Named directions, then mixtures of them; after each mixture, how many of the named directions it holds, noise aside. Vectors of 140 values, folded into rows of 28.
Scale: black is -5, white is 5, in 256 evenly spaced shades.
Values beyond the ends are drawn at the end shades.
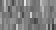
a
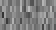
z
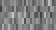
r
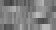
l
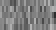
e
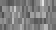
four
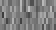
one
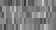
three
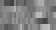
one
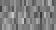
one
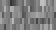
four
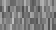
four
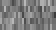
three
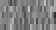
two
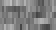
one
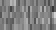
one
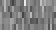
two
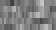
two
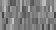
three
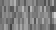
one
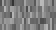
four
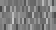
three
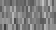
four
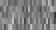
three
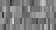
four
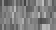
two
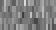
one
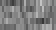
four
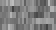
three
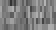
three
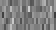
two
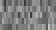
three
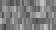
three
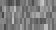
four
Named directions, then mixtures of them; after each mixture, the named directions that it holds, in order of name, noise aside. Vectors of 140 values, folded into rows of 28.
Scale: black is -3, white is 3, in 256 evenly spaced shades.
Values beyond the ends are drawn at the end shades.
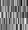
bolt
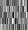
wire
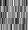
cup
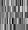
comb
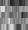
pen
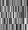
bolt, wire.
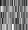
cup, pen.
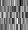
bolt, comb, wire.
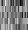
comb, cup, pen.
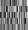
bolt, comb.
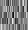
wire.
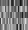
bolt, comb, pen.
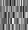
comb, wire.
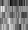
pen.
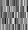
wire.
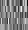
bolt, comb, wire.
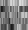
pen.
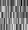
bolt, comb, pen.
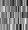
bolt, pen, wire.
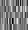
comb.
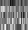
comb, pen, wire.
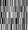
cup.
